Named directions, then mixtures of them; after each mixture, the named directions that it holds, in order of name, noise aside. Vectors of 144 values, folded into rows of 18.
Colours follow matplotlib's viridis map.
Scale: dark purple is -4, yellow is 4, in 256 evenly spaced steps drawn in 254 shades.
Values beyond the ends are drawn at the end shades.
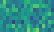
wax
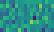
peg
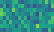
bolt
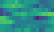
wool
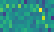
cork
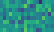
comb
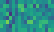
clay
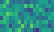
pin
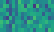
clay.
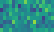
bolt, clay, cork.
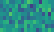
comb, cork.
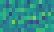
comb, peg.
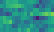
wool.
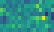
cork, wool.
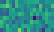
peg, wool.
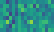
clay.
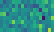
bolt, cork, wax.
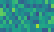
bolt.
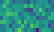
pin.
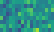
pin.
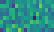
peg.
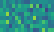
clay, peg, pin.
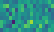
clay, peg.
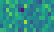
clay, comb, peg.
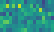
clay, cork, wool.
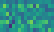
clay, pin.
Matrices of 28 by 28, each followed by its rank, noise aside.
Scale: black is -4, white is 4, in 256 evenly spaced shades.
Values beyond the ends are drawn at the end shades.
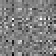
four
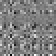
two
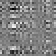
three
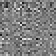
four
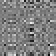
three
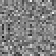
six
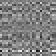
two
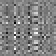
two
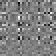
two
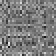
three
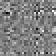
three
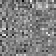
six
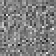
six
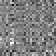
four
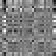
two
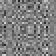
three
